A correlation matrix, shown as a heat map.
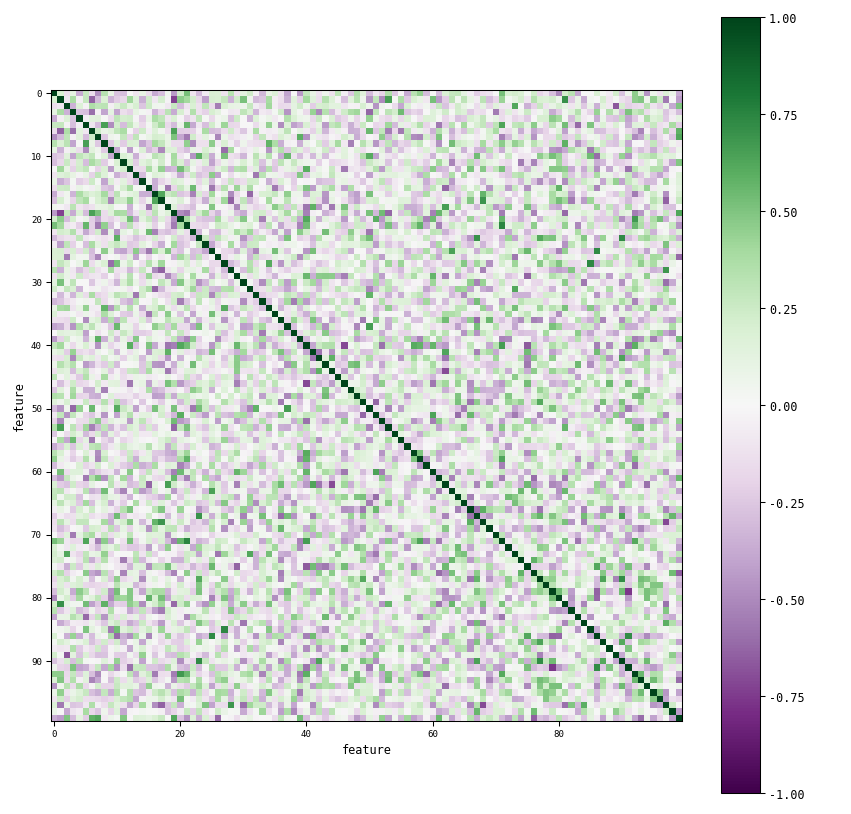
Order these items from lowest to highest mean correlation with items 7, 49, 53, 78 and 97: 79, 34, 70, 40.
70, 40, 79, 34
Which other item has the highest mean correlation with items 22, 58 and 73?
31
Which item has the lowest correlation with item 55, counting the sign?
6
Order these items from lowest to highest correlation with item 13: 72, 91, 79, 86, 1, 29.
72, 79, 29, 1, 91, 86
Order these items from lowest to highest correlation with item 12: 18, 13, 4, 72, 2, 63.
18, 72, 13, 63, 2, 4
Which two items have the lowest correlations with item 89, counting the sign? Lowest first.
2, 77
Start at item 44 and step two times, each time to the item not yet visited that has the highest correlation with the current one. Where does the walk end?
90
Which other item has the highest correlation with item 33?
67
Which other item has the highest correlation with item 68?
17
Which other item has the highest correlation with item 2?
73
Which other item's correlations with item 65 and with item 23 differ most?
50
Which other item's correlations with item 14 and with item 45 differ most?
8
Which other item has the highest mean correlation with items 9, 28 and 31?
97
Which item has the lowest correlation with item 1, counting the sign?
19
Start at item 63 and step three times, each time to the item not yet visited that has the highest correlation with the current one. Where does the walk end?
91
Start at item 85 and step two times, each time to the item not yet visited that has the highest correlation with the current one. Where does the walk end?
34
